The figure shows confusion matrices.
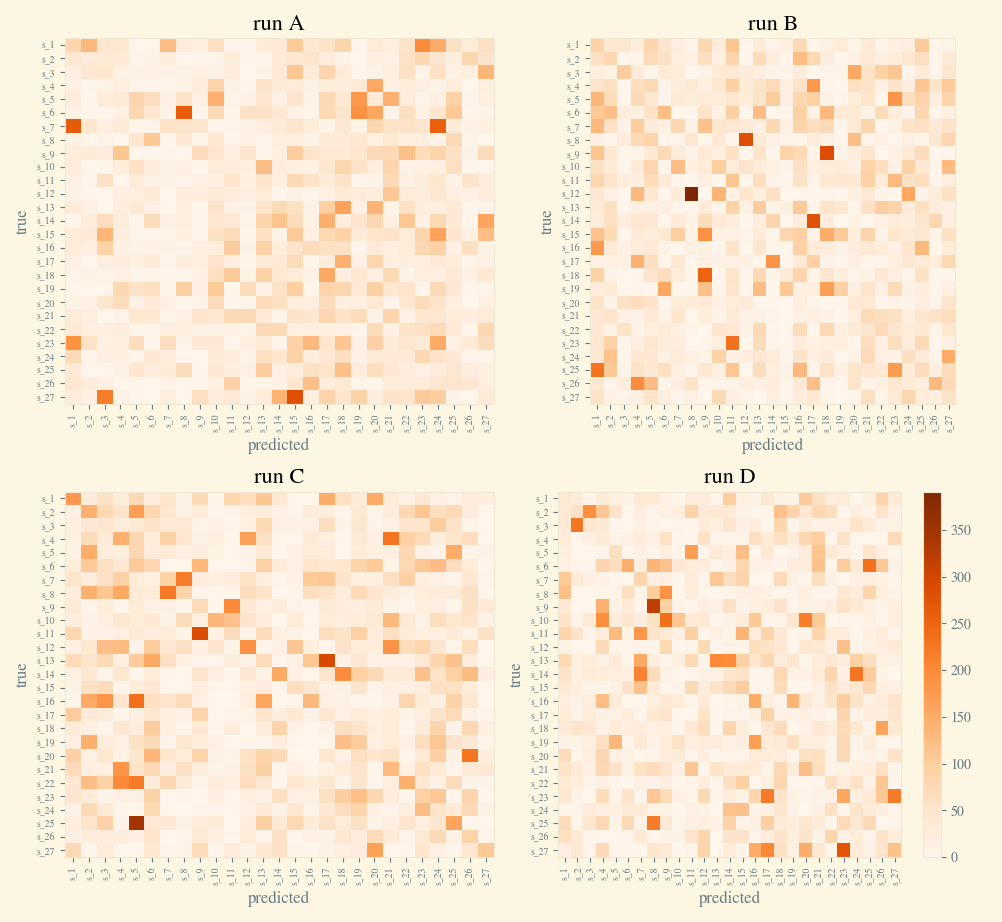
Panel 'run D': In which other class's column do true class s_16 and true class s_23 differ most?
s_17
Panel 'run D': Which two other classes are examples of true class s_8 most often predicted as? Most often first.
s_9, s_1
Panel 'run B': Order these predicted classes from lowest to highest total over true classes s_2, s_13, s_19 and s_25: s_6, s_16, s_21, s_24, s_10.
s_10, s_24, s_21, s_6, s_16
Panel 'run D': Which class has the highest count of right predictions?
s_13
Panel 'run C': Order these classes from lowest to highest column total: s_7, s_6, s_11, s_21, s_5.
s_11, s_7, s_21, s_6, s_5
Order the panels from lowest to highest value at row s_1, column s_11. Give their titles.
run A, run D, run C, run B
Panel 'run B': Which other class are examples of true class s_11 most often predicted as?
s_23
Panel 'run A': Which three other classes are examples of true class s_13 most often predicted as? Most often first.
s_18, s_20, s_17
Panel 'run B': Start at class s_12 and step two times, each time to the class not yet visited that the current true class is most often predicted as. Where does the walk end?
s_20
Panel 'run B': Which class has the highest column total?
s_1
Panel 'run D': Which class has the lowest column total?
s_10
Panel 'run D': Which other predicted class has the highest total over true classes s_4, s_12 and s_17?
s_23
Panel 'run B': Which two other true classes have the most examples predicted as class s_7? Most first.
s_10, s_15
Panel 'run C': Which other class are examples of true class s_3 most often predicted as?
s_24
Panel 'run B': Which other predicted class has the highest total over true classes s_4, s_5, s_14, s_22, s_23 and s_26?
s_17
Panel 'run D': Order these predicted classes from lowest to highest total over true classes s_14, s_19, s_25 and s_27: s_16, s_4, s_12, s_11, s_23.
s_11, s_12, s_4, s_16, s_23
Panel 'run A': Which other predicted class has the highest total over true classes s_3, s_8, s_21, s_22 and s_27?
s_15
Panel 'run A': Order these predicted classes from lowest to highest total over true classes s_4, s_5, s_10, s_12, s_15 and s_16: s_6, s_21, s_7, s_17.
s_7, s_6, s_17, s_21
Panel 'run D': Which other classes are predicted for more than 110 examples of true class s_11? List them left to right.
s_5, s_7, s_15
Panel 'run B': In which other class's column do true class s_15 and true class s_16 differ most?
s_9
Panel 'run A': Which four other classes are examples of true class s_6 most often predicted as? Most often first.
s_8, s_19, s_20, s_25
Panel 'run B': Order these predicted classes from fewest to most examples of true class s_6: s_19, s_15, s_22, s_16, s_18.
s_15, s_19, s_22, s_16, s_18
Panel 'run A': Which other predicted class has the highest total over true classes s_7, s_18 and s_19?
s_24
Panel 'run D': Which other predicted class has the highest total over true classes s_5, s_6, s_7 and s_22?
s_15
